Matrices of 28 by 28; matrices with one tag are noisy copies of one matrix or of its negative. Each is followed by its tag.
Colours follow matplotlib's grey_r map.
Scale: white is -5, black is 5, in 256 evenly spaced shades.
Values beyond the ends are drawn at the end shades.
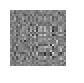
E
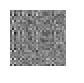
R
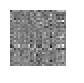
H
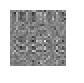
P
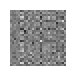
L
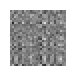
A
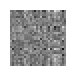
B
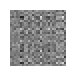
L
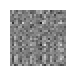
A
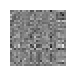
H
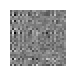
R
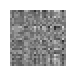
B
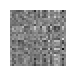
B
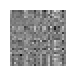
B
